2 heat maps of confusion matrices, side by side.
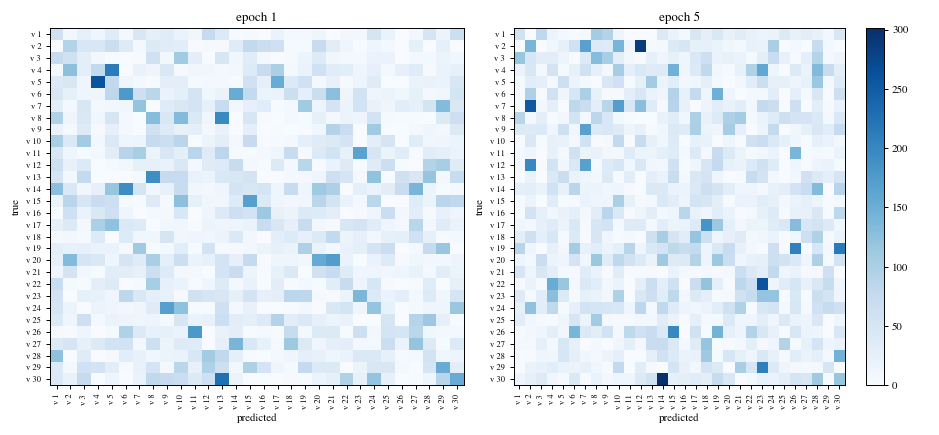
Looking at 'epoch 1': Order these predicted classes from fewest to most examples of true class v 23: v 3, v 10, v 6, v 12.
v 10, v 3, v 12, v 6
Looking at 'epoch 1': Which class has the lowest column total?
v 26
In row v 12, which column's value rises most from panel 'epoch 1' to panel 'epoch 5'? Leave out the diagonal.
v 2
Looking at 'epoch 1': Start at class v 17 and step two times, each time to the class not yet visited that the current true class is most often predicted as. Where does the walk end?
v 4
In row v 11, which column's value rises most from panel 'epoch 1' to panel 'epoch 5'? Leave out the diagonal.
v 26
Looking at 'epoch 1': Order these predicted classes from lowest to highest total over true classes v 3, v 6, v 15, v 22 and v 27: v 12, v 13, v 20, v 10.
v 12, v 13, v 20, v 10
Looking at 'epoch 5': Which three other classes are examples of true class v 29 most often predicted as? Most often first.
v 23, v 21, v 10
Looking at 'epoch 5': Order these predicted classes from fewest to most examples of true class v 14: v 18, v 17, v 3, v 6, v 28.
v 3, v 17, v 18, v 6, v 28
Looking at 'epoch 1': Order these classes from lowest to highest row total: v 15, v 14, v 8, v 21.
v 21, v 8, v 15, v 14
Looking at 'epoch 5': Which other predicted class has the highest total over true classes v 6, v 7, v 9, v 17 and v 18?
v 2
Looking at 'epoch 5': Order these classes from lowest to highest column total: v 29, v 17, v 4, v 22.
v 29, v 22, v 4, v 17
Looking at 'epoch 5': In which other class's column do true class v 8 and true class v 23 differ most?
v 4
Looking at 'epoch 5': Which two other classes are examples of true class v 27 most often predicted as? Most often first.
v 18, v 25
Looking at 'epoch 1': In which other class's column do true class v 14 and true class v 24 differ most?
v 6
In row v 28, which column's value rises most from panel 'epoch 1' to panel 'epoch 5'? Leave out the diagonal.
v 30
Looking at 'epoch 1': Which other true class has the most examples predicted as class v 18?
v 27
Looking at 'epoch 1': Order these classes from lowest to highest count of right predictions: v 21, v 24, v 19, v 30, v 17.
v 17, v 21, v 19, v 24, v 30
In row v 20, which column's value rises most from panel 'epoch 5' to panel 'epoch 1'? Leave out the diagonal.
v 21
